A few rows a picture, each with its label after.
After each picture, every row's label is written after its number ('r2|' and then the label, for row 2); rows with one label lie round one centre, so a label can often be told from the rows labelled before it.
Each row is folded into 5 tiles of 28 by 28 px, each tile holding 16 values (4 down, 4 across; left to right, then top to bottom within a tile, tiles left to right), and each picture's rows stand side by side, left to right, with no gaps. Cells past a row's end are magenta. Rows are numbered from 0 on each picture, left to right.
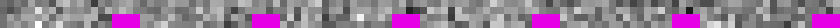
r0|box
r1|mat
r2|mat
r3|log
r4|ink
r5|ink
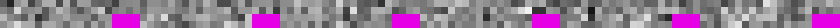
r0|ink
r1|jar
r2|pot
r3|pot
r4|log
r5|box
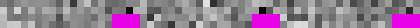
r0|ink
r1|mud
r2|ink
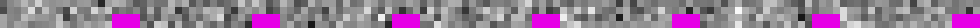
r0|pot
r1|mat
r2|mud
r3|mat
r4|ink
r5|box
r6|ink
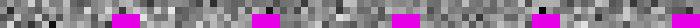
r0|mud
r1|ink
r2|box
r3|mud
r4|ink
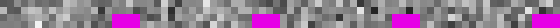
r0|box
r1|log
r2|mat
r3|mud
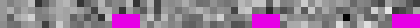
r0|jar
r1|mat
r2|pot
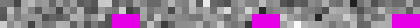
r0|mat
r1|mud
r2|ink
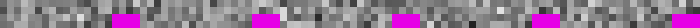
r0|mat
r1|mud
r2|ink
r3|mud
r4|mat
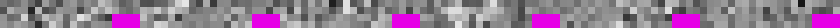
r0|log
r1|ink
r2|ink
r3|box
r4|pot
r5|pot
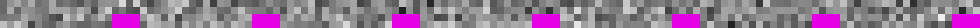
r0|mat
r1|ink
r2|jar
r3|ink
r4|ink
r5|mud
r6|mud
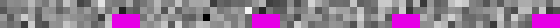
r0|jar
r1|pot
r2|mat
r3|mat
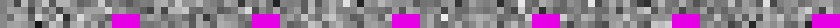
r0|log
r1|pot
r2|jar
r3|jar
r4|jar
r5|mud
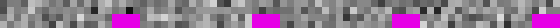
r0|mat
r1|jar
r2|pot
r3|mat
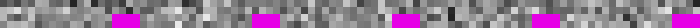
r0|ink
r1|box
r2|jar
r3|log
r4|pot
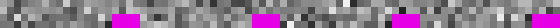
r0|mud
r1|ink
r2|mud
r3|mat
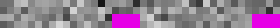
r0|pot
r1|ink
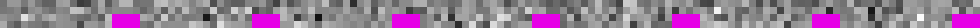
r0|jar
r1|pot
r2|ink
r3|log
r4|box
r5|ink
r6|log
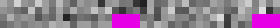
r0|pot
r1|mat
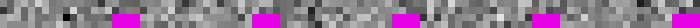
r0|pot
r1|jar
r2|log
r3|mat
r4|jar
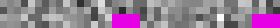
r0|jar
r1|mat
